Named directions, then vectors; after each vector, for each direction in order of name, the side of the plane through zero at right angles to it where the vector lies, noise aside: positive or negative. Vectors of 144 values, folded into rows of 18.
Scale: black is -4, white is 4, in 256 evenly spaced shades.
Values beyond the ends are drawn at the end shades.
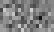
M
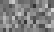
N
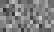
negative, positive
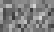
negative, negative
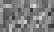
negative, negative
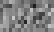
positive, positive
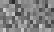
positive, negative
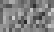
positive, positive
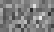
negative, negative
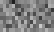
positive, negative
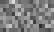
negative, positive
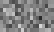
positive, negative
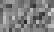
positive, positive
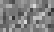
negative, negative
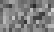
positive, positive
